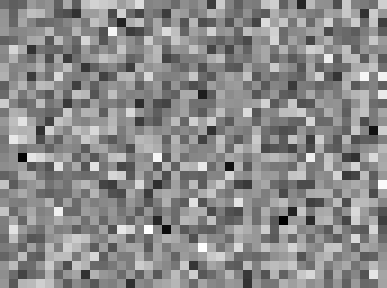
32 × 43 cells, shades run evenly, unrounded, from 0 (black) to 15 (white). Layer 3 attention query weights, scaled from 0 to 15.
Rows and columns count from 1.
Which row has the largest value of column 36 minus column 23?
16
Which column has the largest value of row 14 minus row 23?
35
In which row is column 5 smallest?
15
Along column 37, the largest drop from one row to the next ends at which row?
4
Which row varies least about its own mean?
10
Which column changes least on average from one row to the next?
29
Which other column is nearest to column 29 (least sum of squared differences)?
20
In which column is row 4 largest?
13
